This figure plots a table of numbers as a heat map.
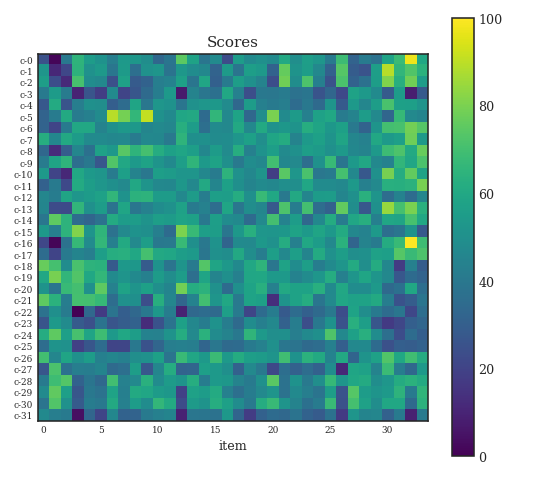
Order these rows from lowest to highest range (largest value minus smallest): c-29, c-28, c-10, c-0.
c-28, c-29, c-10, c-0
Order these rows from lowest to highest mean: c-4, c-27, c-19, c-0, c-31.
c-31, c-27, c-4, c-0, c-19
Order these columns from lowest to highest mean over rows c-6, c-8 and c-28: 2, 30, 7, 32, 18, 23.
18, 2, 23, 7, 30, 32
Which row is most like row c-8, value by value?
c-17
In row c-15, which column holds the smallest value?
33
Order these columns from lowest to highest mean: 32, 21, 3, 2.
2, 3, 21, 32
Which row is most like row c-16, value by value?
c-0
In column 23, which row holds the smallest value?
c-23
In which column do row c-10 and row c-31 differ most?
32
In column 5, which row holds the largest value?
c-20
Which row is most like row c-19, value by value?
c-24
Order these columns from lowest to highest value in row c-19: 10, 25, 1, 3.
10, 25, 3, 1
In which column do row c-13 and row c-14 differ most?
1
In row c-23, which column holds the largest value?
27
